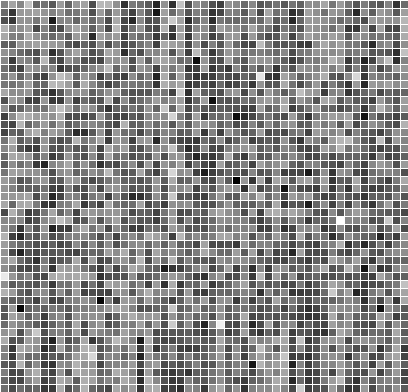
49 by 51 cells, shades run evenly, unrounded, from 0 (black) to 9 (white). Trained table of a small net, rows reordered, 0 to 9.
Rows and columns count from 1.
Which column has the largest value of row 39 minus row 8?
25
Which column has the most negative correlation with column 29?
50
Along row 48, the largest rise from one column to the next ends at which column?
19
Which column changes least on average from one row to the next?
40
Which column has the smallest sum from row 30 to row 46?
39
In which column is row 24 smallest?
36
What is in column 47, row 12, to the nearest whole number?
4
